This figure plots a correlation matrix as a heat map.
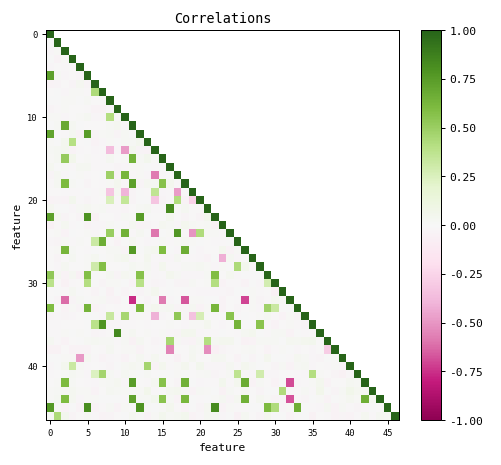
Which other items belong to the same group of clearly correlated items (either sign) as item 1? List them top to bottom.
46
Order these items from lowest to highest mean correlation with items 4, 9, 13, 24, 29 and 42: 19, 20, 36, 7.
19, 7, 20, 36
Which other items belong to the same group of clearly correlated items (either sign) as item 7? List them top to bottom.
6, 25, 28, 35, 41
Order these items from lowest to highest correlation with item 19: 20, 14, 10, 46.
10, 20, 46, 14
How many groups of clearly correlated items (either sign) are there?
11
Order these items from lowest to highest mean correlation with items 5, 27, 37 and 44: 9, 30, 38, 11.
38, 9, 30, 11
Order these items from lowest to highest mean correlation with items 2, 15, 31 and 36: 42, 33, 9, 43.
33, 43, 9, 42
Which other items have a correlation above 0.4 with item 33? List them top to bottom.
0, 5, 12, 22, 29, 45
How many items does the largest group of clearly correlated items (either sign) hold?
8
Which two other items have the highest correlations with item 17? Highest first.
24, 10
